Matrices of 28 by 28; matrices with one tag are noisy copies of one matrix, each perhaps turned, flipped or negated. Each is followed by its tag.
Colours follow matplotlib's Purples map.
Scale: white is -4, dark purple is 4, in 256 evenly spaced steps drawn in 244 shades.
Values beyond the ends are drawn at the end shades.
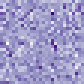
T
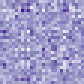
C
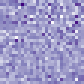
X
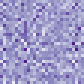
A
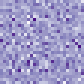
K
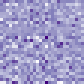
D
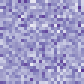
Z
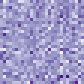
X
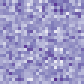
C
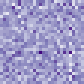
T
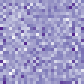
A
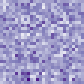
C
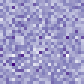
K
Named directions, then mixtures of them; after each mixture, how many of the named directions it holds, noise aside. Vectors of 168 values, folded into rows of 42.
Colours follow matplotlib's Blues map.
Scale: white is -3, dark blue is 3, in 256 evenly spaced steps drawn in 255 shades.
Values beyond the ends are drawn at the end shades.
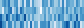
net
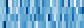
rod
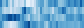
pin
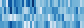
three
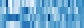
two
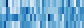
three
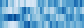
one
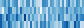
one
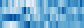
one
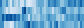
one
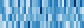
three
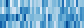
three
